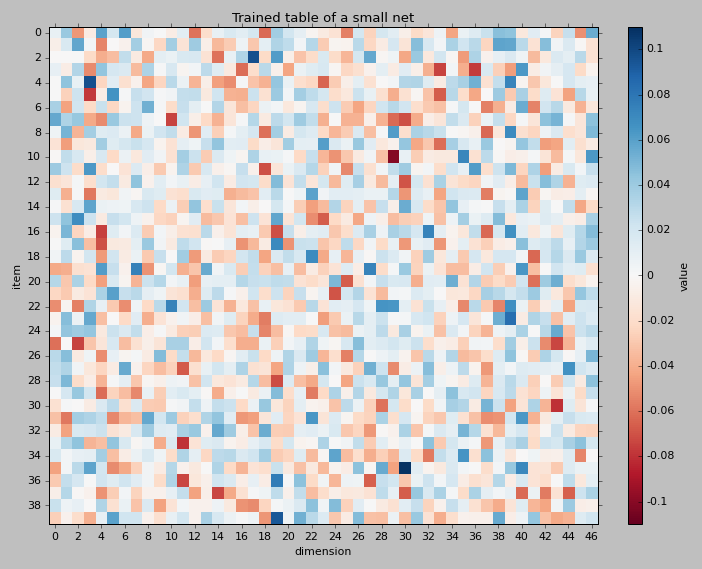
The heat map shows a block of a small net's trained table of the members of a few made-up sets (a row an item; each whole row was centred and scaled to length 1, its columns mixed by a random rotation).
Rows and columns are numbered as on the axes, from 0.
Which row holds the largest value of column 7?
19
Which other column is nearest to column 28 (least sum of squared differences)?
10
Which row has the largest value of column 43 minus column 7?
20
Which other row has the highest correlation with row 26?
18
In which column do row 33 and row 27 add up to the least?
11
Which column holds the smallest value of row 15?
23
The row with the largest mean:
1
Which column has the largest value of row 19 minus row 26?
4
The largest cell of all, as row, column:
35, 30
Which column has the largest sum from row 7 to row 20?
46
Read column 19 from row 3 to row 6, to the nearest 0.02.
0 0.04 0.04 0
